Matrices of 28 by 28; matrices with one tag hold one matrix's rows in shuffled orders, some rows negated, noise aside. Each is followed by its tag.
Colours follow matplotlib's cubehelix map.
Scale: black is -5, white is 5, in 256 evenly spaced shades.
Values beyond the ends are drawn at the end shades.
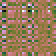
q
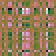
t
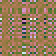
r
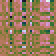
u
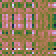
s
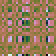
t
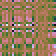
s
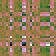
u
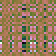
r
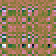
q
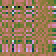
s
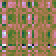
q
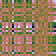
s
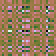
t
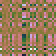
r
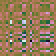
u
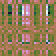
t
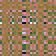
r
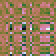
u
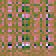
t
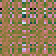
r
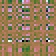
t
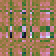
u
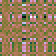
r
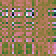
s
